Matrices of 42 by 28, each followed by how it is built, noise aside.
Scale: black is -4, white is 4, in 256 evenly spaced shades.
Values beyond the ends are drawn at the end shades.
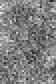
smooth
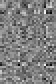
low rank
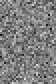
noise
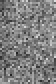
smooth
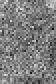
smooth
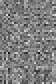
low rank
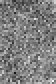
smooth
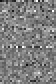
uneven rows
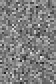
noise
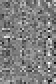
low rank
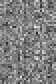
blocks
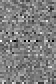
uneven rows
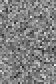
noise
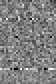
uneven rows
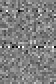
uneven rows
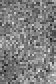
smooth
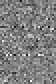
uneven rows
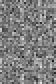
blocks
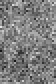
smooth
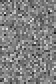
noise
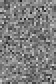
noise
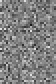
low rank
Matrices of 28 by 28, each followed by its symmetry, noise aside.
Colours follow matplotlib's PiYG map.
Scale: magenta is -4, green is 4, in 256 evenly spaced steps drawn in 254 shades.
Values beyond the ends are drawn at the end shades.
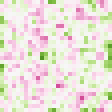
mirrored top to bottom.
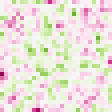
symmetric across the other diagonal.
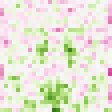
mirrored left to right.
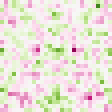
mirrored left to right.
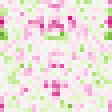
mirrored left to right.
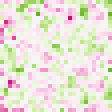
antisymmetric.
